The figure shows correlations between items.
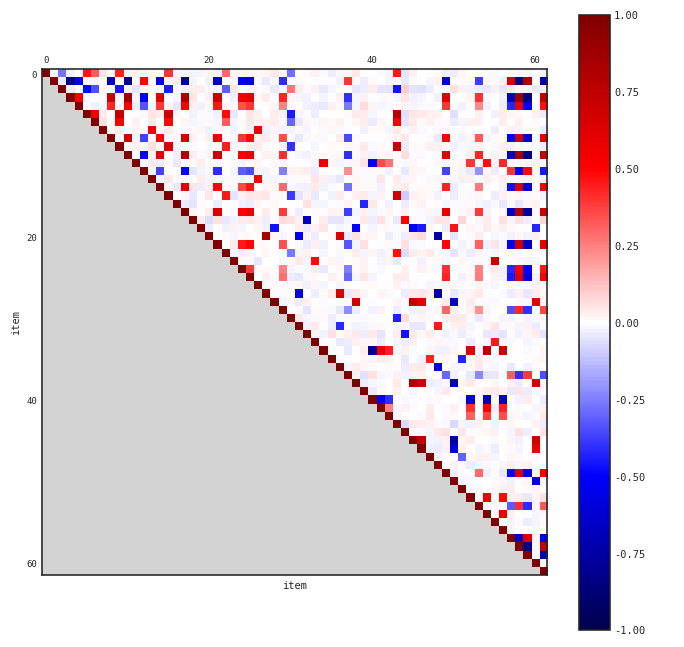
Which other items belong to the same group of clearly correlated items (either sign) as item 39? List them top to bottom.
16
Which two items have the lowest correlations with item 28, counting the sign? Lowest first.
50, 19
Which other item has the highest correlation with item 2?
30
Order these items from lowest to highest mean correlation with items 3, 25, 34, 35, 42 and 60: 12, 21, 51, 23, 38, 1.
1, 12, 51, 23, 38, 21
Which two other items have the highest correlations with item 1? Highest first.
59, 57
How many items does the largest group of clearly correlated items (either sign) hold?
19
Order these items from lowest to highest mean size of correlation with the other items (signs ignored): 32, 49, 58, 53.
32, 53, 49, 58
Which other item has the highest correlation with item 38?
45
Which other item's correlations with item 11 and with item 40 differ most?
34
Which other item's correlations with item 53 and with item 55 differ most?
23
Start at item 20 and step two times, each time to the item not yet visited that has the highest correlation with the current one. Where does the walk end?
36
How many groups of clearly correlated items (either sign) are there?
10
